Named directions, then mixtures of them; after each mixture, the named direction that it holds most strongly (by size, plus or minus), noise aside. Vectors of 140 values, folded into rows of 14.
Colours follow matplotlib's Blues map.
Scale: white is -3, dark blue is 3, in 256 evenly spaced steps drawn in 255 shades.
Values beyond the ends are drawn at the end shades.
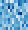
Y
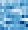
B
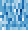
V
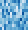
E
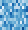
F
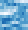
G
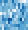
G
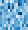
Y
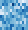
F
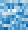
G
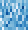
V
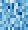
Y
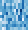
V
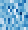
Y
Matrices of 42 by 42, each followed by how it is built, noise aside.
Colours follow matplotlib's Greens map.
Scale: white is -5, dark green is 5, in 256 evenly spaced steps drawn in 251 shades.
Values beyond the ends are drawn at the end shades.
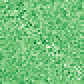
banded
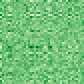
low rank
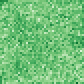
smooth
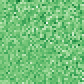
upper triangular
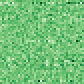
uneven rows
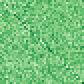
diagonal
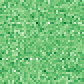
uneven rows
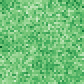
smooth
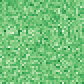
low rank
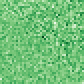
upper triangular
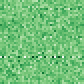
uneven rows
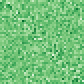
banded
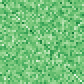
diagonal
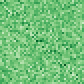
banded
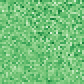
upper triangular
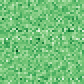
uneven rows
